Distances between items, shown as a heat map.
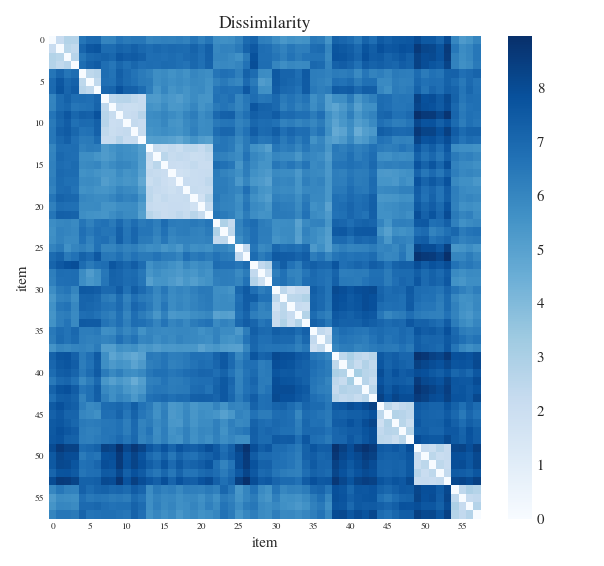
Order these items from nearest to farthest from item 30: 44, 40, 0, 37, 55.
0, 55, 37, 44, 40
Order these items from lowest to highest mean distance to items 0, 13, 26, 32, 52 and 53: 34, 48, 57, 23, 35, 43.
34, 23, 57, 35, 48, 43
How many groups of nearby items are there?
13
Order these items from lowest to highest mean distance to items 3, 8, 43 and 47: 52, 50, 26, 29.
26, 29, 52, 50
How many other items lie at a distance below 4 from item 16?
8
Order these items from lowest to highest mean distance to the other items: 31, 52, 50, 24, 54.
24, 31, 54, 52, 50
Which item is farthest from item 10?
49
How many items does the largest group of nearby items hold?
9
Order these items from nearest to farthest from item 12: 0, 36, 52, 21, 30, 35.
21, 35, 36, 0, 30, 52
